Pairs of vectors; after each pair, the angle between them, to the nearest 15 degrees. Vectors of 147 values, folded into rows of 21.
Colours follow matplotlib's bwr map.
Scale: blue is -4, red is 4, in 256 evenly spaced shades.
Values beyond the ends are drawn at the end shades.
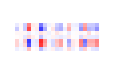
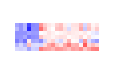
120 degrees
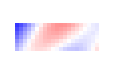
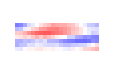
60 degrees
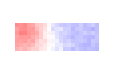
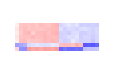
60 degrees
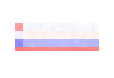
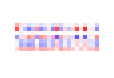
60 degrees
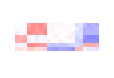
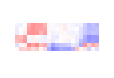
15 degrees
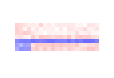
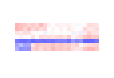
15 degrees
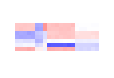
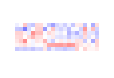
135 degrees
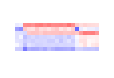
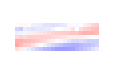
75 degrees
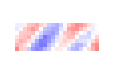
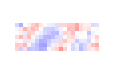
30 degrees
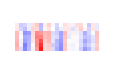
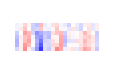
165 degrees
